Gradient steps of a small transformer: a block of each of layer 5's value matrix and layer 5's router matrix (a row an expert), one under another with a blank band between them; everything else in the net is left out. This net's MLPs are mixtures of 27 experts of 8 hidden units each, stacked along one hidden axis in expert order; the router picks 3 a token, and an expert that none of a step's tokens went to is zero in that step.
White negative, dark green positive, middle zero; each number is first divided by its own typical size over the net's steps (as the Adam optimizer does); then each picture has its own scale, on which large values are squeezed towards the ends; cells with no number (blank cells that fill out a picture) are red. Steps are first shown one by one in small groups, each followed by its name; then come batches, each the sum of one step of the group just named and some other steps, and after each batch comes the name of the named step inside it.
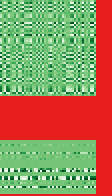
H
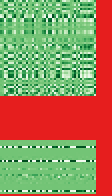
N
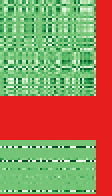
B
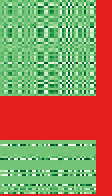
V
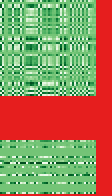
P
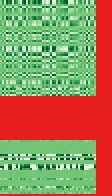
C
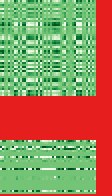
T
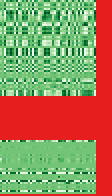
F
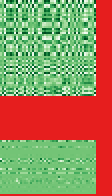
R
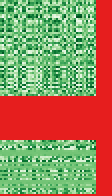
B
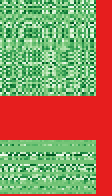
H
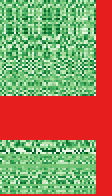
R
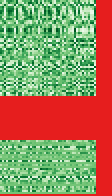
B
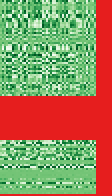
C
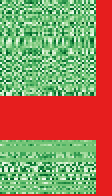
H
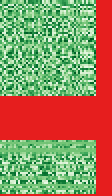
C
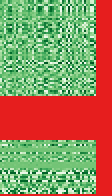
V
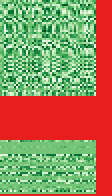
N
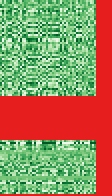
P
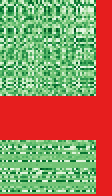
B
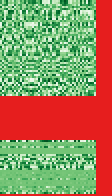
C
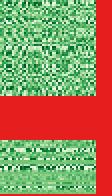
C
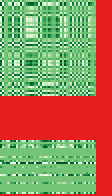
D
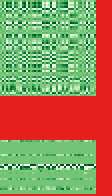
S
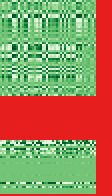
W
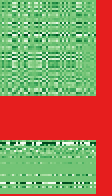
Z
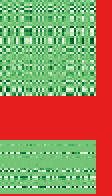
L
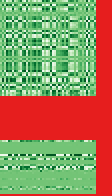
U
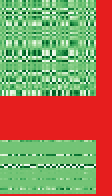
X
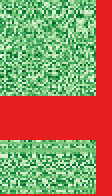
S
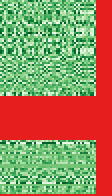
Z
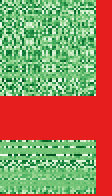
U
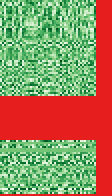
D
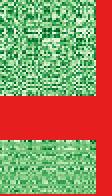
U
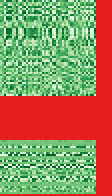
X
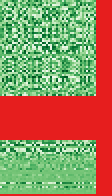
U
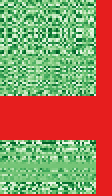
Z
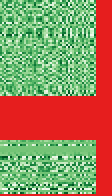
S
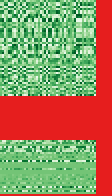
W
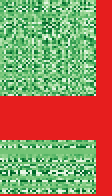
S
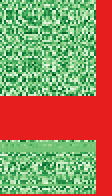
U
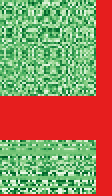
S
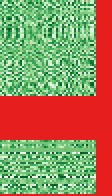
D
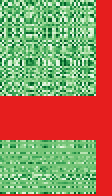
D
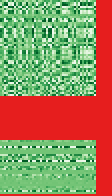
U
